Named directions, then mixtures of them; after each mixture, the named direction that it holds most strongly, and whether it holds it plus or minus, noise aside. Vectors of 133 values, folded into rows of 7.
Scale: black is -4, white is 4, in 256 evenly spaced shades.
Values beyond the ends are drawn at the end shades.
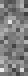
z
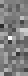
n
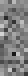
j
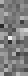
n, plus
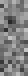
z, minus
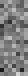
z, minus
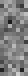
z, minus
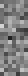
n, minus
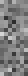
j, plus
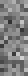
z, minus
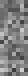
z, plus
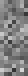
z, plus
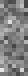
z, plus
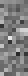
n, plus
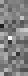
n, plus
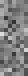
j, plus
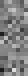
z, minus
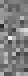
n, plus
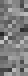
z, minus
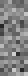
j, minus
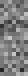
z, minus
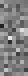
n, plus
